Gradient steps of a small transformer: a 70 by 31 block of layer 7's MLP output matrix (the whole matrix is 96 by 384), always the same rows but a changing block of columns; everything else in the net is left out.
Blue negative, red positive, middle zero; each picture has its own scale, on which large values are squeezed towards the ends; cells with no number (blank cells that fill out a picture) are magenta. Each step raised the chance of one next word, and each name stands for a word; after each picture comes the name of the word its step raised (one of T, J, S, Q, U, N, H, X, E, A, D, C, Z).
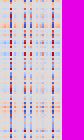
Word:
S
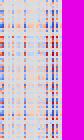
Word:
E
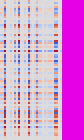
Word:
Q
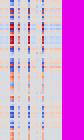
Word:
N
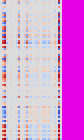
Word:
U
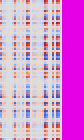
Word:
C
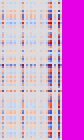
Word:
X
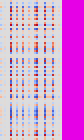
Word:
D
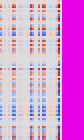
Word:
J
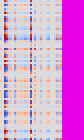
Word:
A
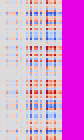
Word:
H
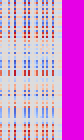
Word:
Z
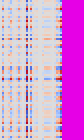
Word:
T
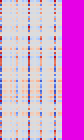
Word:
A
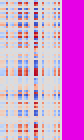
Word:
Z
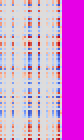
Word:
C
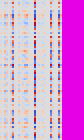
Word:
X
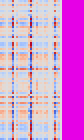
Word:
C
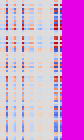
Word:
N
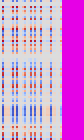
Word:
J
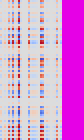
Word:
U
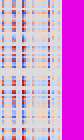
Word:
H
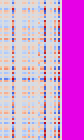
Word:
T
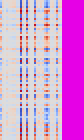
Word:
D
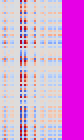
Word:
U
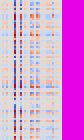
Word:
Q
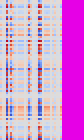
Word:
J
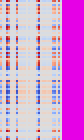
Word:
A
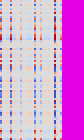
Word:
A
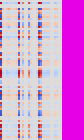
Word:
Z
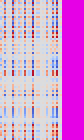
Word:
Z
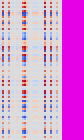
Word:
H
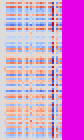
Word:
D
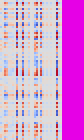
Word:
Z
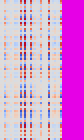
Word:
C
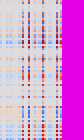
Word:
U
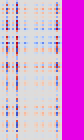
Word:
N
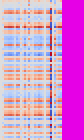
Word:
E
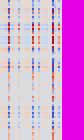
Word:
N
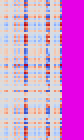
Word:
X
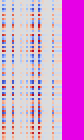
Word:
Q
